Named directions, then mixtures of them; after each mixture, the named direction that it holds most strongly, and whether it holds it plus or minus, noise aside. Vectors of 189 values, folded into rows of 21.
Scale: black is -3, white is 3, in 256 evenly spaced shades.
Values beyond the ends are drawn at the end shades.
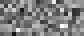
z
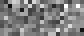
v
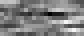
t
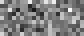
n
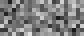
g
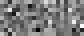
n, plus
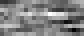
t, minus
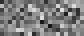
z, plus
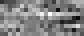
t, minus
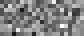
z, plus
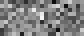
v, minus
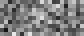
g, plus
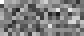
n, plus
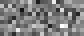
z, plus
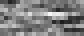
t, minus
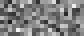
z, plus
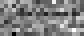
z, plus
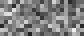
g, minus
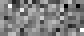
v, minus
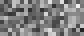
v, plus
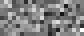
v, minus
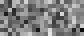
g, plus
